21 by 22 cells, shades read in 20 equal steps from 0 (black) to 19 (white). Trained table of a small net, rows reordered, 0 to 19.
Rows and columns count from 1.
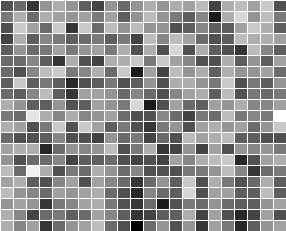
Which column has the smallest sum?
11
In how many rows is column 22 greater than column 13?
13
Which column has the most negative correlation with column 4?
17
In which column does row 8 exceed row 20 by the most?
18
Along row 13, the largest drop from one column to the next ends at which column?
19
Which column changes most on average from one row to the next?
3
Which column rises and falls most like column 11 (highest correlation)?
9
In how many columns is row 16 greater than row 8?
12
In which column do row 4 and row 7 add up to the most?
14
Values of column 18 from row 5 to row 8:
6 13 13 15
